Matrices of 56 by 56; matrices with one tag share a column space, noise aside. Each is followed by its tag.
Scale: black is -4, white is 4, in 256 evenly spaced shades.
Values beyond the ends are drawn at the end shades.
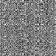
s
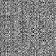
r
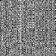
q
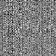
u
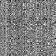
s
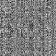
u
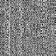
u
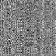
q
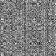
s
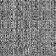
q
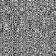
u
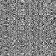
s
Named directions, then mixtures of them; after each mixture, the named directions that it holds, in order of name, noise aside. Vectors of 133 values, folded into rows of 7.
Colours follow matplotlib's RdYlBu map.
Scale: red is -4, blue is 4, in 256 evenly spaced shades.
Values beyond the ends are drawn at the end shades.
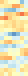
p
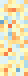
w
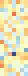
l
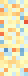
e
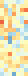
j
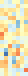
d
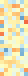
e.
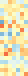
e, p, w.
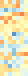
l, p.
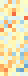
e, l, w.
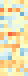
e, j, p.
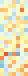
d, l.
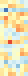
j, p.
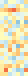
d, w.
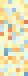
e, w.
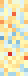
j, l.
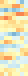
p.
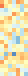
l, w.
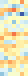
p.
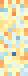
l.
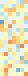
w.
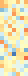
l.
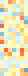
e.
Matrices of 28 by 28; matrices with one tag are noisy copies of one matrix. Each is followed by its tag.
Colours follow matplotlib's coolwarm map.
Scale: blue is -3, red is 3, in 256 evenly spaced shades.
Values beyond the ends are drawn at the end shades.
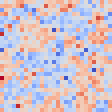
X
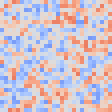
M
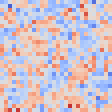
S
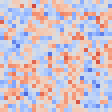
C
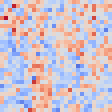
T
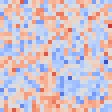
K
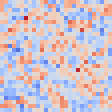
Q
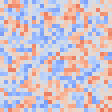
M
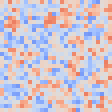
M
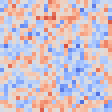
K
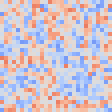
K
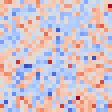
X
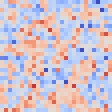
S
